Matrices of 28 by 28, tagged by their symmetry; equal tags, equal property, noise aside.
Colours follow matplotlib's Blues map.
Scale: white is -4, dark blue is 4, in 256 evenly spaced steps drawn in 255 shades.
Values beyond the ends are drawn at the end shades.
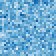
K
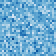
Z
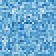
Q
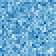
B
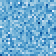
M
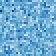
K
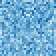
Q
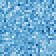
B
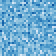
K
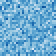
B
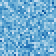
Z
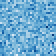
M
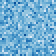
Z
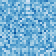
Q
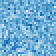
Z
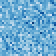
Z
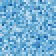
B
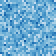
B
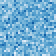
M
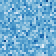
B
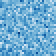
K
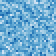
Z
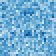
Q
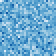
Z
